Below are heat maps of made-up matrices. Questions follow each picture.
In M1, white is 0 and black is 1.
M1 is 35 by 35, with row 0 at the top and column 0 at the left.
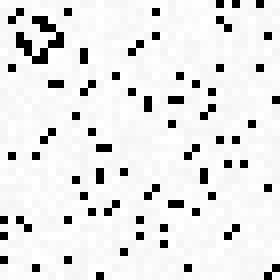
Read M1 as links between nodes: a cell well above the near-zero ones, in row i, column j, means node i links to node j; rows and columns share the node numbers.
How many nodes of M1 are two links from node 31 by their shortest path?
1
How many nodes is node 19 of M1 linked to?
3
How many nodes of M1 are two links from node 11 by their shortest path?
4
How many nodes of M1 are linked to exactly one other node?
2
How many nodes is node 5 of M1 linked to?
5
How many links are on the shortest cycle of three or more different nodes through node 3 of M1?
3
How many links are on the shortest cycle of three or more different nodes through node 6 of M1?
3
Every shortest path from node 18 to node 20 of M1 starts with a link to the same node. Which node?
node 24
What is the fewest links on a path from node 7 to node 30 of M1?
5
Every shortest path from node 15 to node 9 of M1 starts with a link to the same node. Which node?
node 21
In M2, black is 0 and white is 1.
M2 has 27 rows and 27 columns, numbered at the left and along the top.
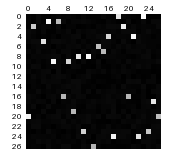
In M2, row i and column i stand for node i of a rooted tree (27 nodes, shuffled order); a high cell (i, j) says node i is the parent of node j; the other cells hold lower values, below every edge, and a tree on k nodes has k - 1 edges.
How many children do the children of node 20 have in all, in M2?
3
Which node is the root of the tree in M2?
2
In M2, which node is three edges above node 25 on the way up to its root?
23
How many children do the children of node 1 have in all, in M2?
3
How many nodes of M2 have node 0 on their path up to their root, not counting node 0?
7
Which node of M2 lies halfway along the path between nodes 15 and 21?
16
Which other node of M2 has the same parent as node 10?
12
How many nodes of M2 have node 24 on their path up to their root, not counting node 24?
3
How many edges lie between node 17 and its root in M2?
8
